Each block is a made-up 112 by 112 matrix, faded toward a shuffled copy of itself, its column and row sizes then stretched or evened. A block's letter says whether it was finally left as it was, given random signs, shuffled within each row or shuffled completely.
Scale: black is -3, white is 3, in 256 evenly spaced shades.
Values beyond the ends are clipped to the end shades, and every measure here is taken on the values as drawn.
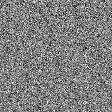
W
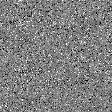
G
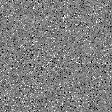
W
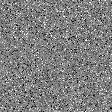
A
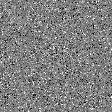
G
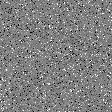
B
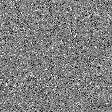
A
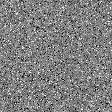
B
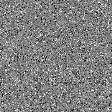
G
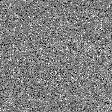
A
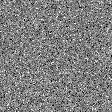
B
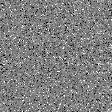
G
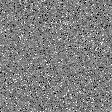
B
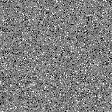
W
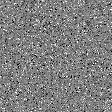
A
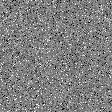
B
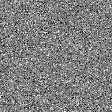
W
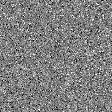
W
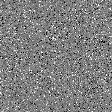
W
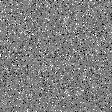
A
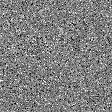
B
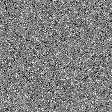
B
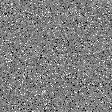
A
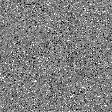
G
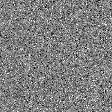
W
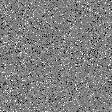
G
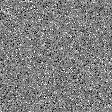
B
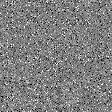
G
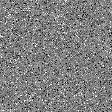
W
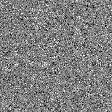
W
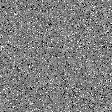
G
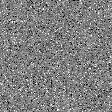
W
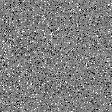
W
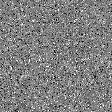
W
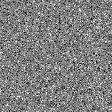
W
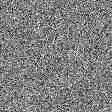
B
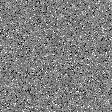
B
